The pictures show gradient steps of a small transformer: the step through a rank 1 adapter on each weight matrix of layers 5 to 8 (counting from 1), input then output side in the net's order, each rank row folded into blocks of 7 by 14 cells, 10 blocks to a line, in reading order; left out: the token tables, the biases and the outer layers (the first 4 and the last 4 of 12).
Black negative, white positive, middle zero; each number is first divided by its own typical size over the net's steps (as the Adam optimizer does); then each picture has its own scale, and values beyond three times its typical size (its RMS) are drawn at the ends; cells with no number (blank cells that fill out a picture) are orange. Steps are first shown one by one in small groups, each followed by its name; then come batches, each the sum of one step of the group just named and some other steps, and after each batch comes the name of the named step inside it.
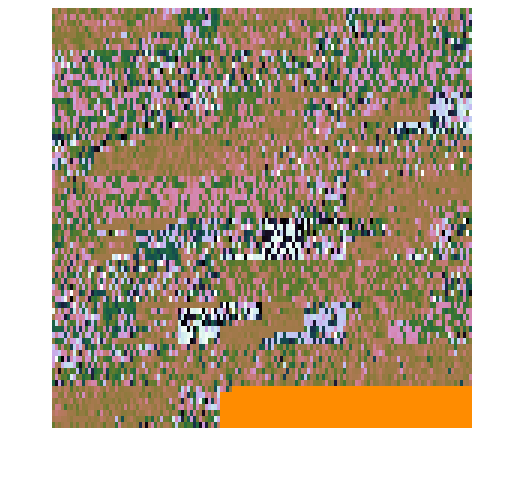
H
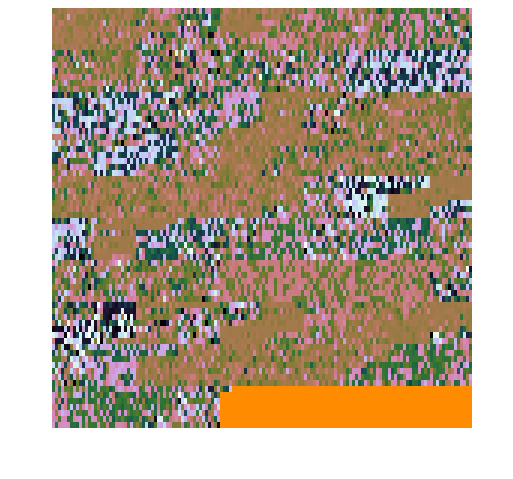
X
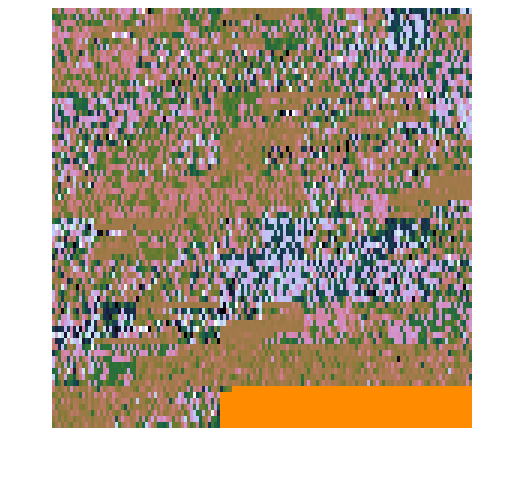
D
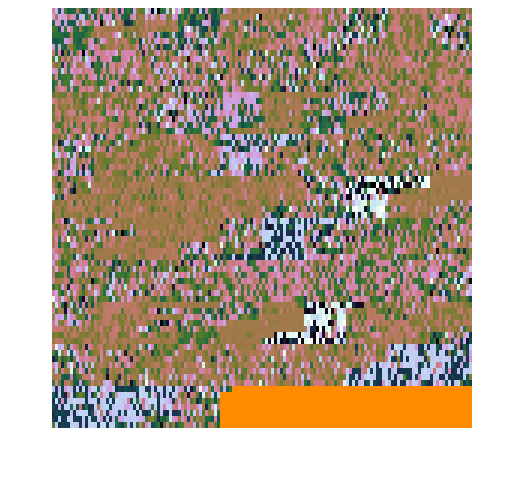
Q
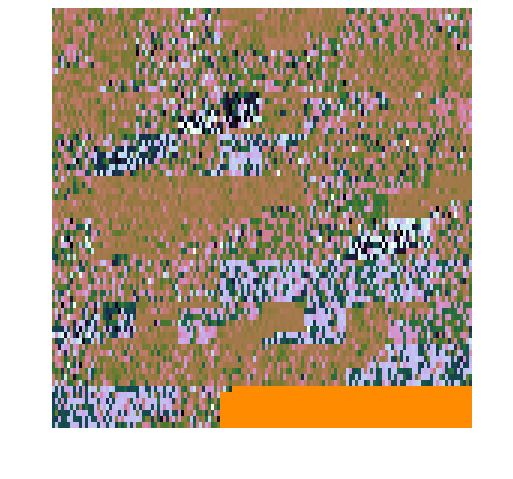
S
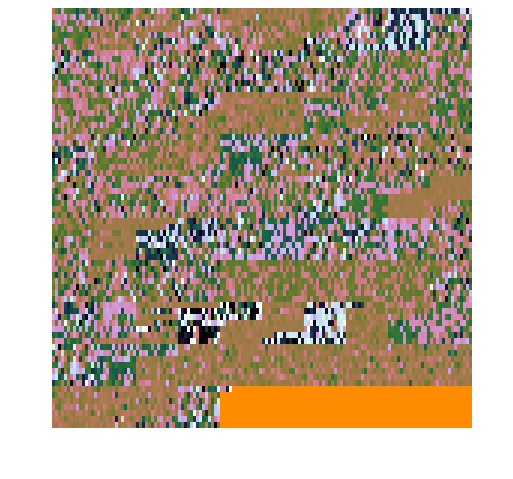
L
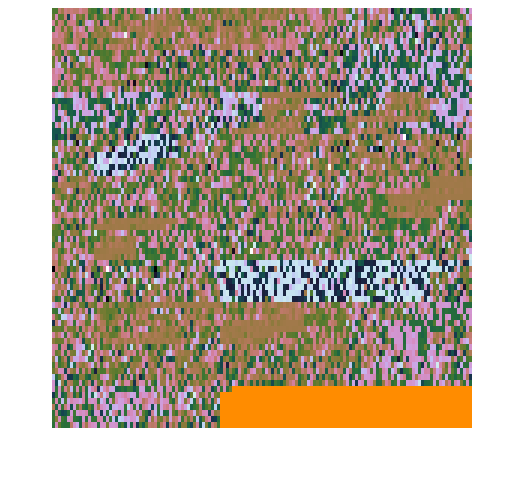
D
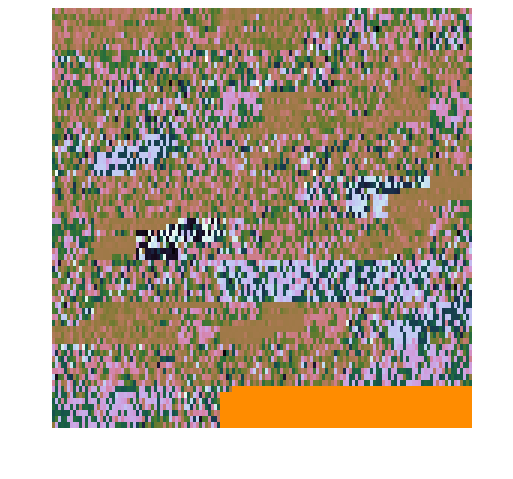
Q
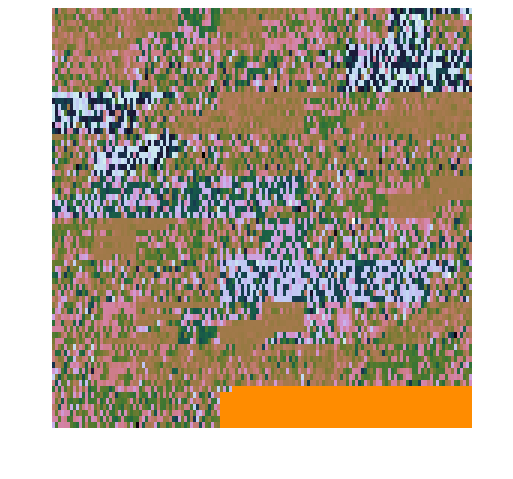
L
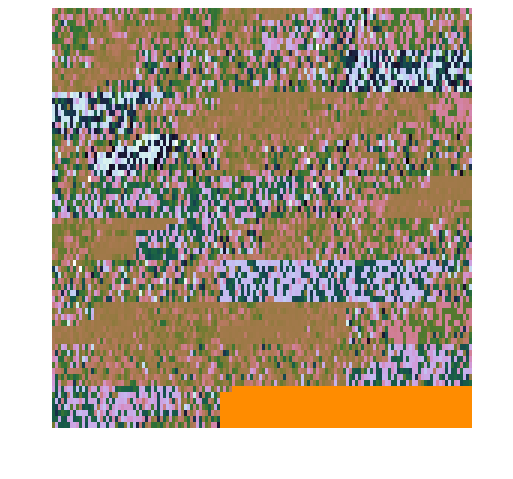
Q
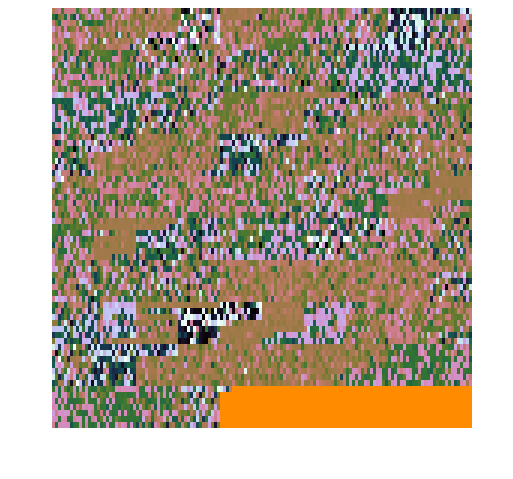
L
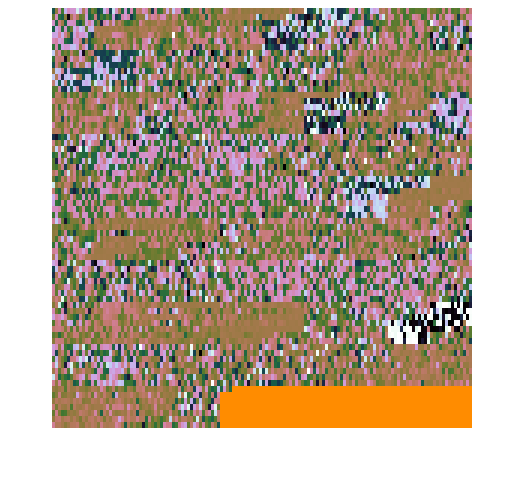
Q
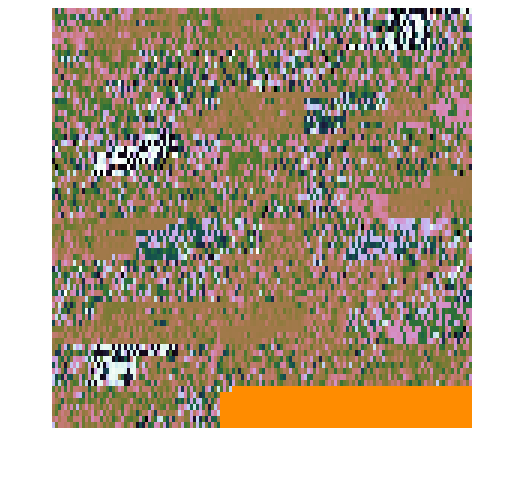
X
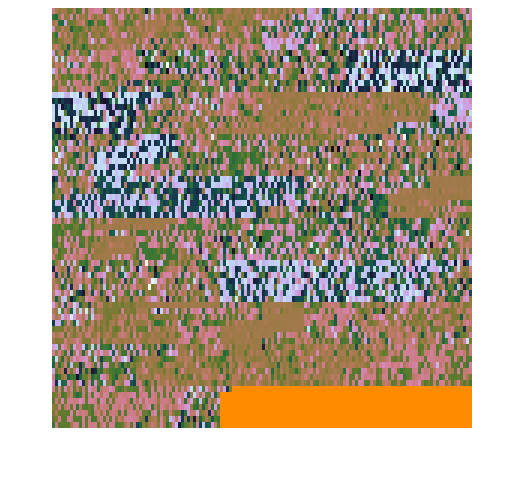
H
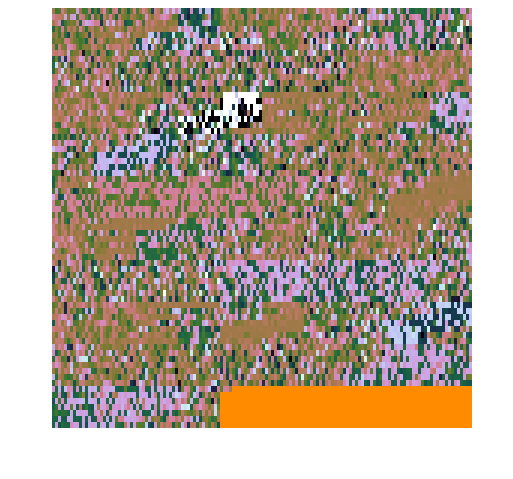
Q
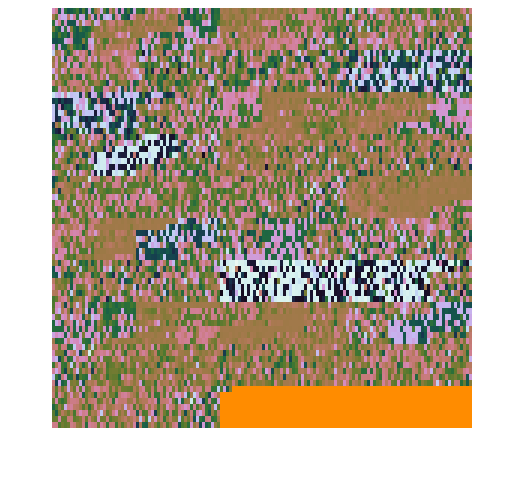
H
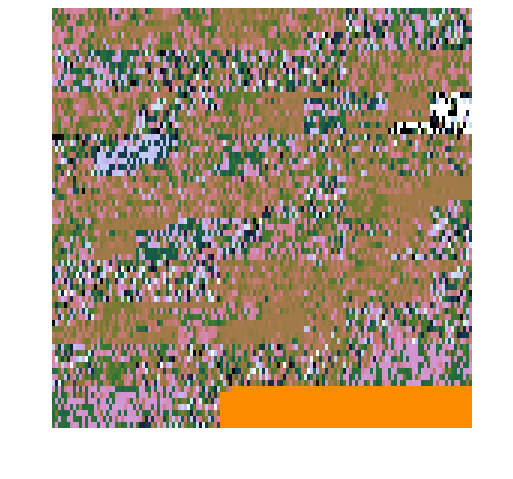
H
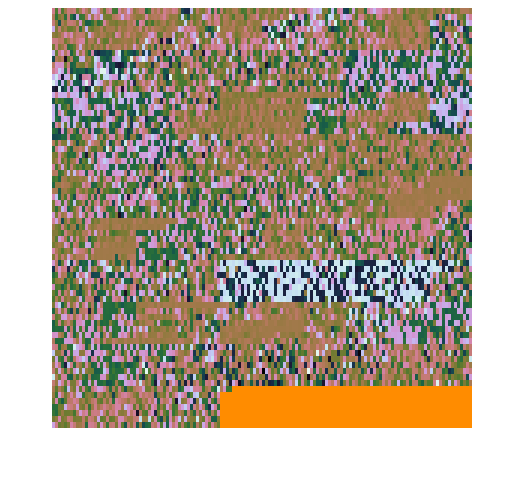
S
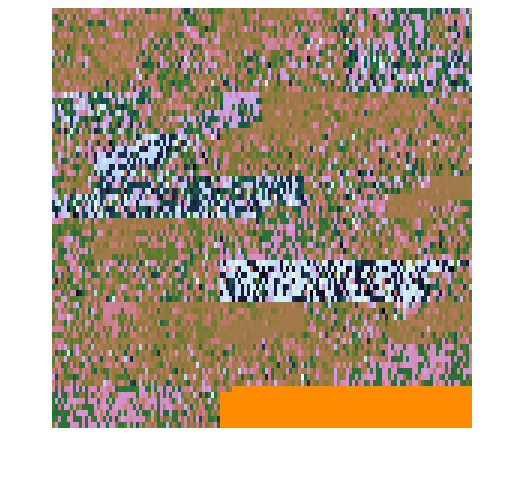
Q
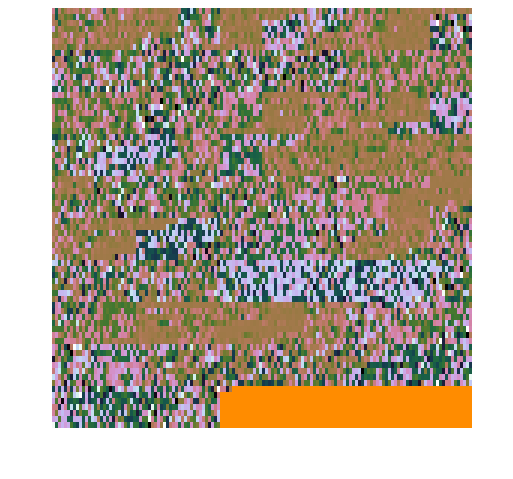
X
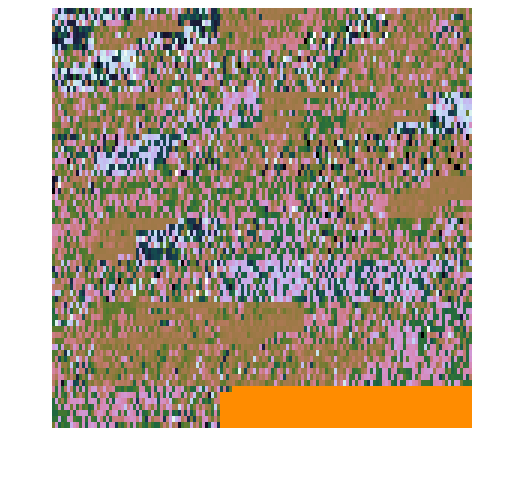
Q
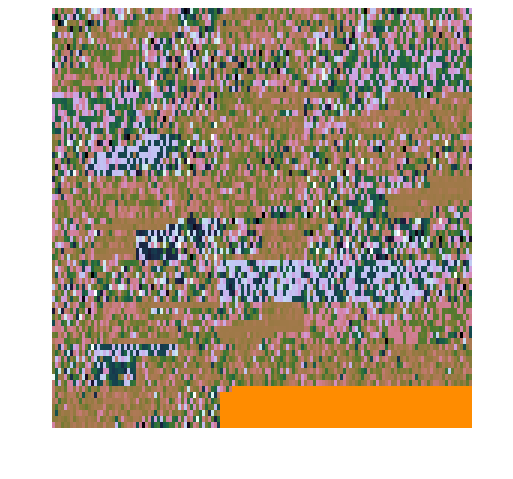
D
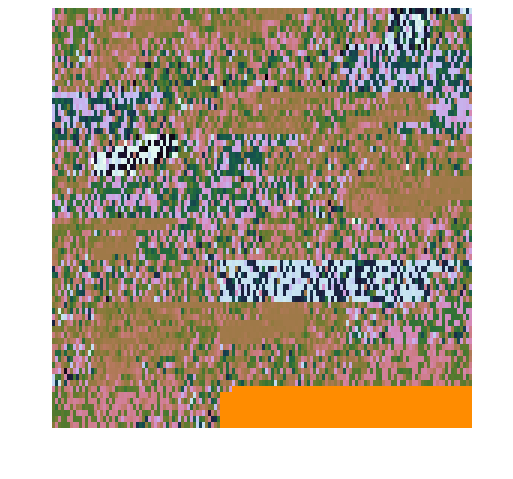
D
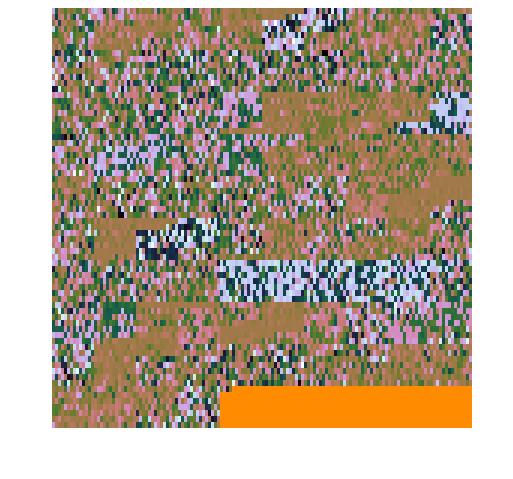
X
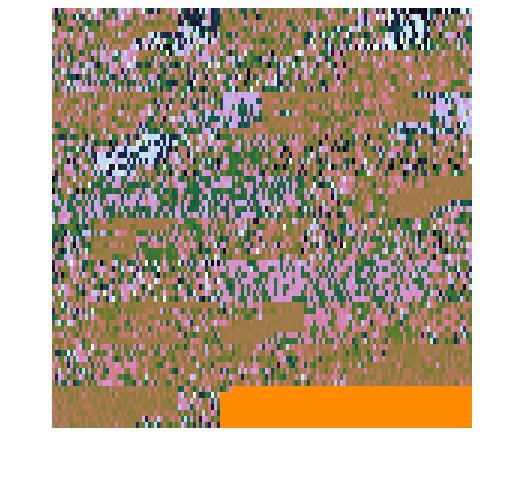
D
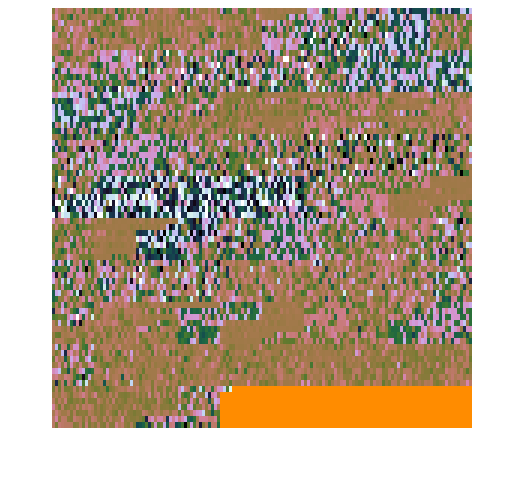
L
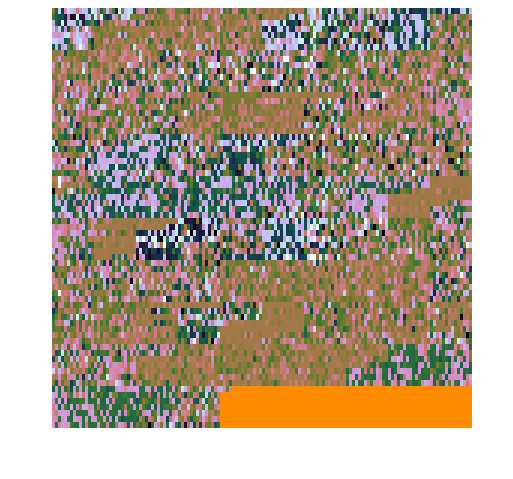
X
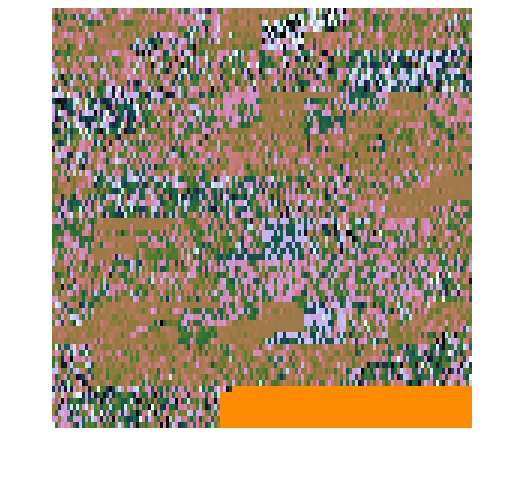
Q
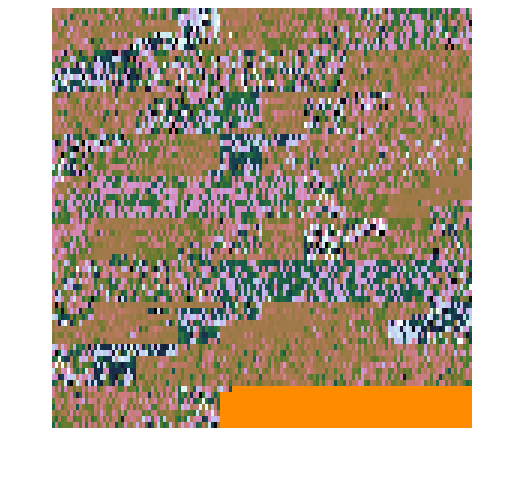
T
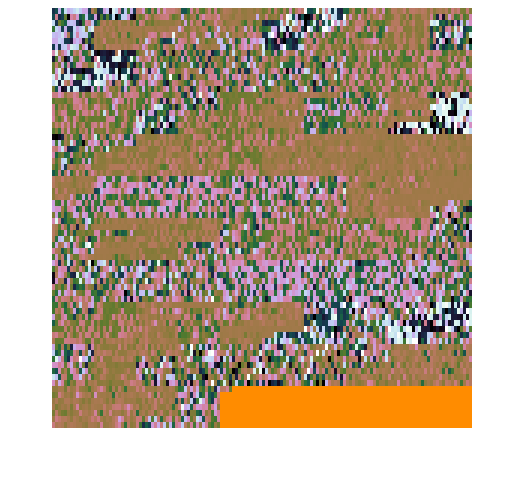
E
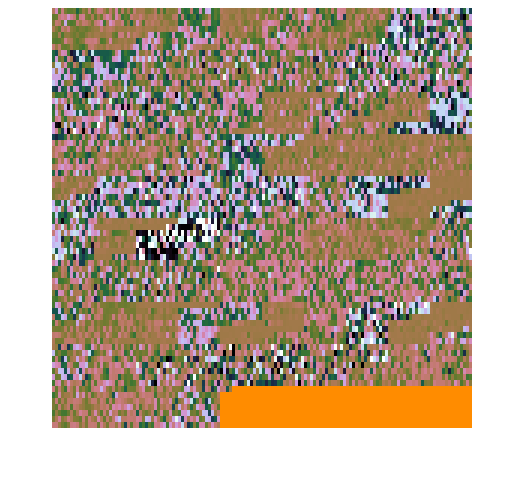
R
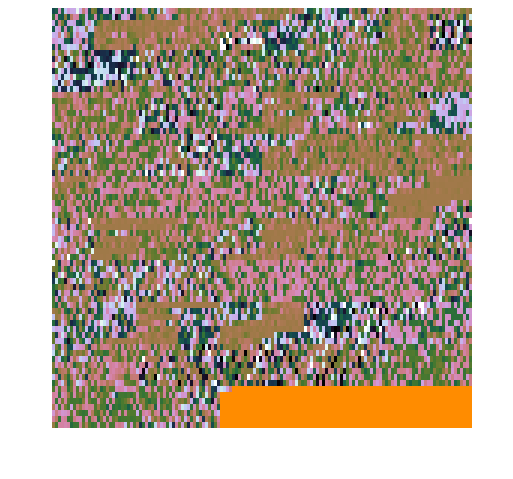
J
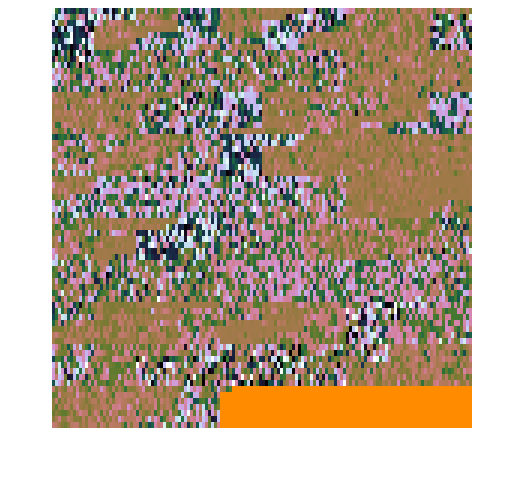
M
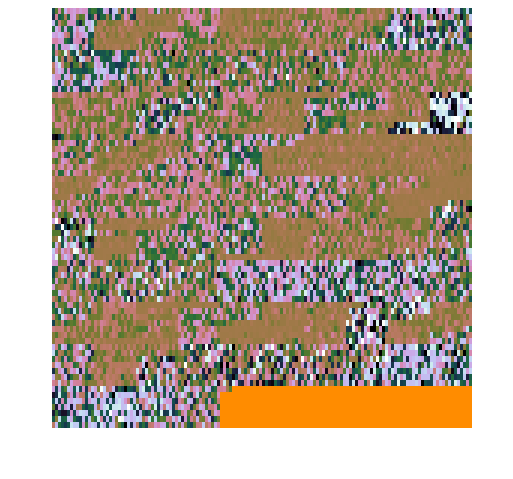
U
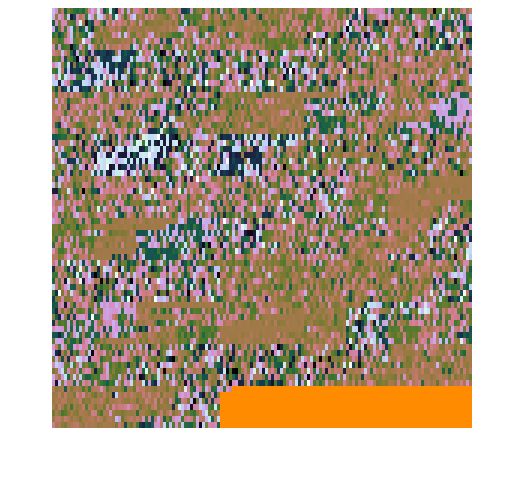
T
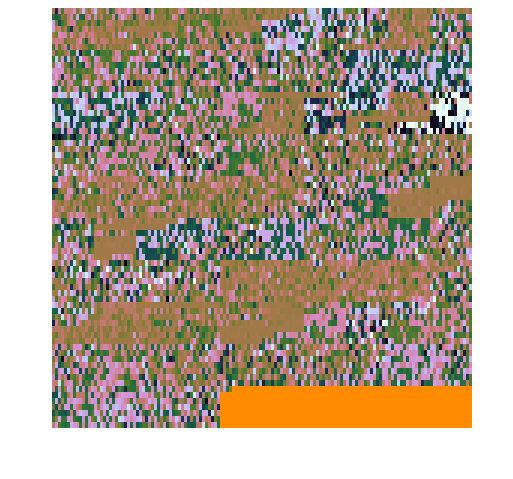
U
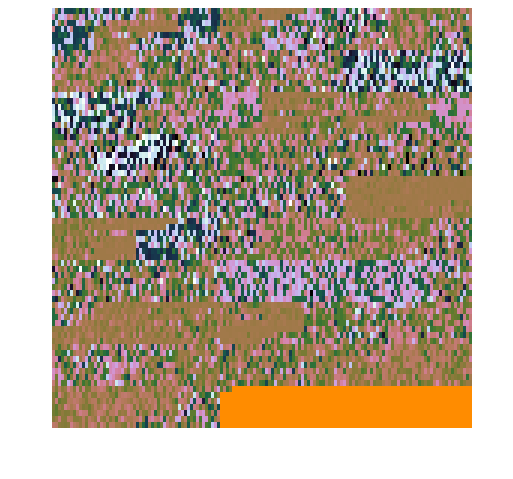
M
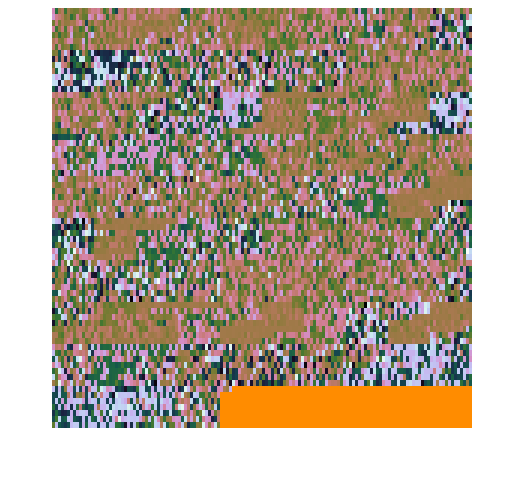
U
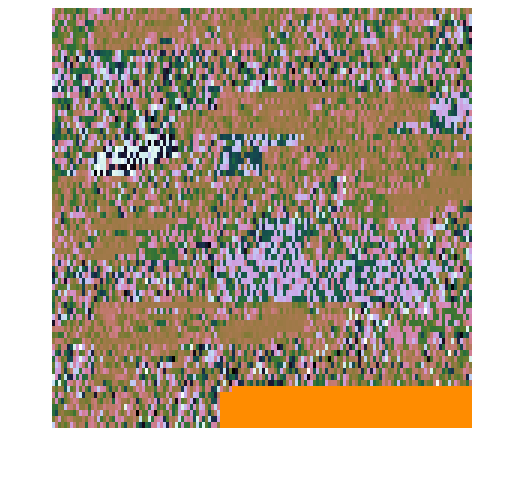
E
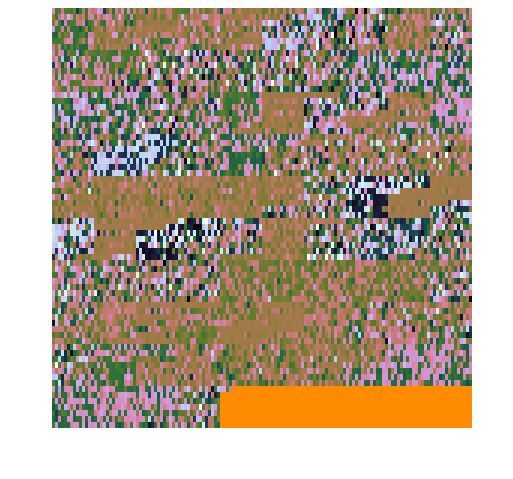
T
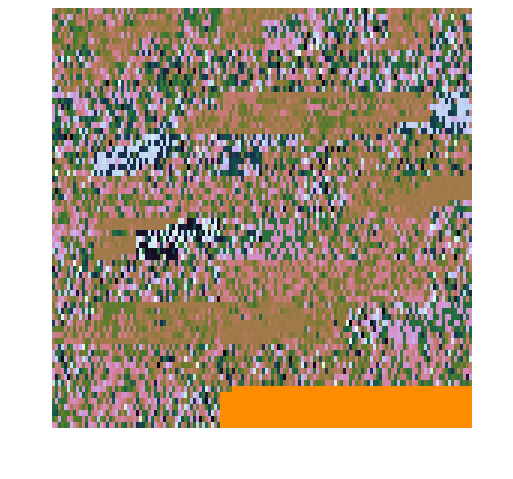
R
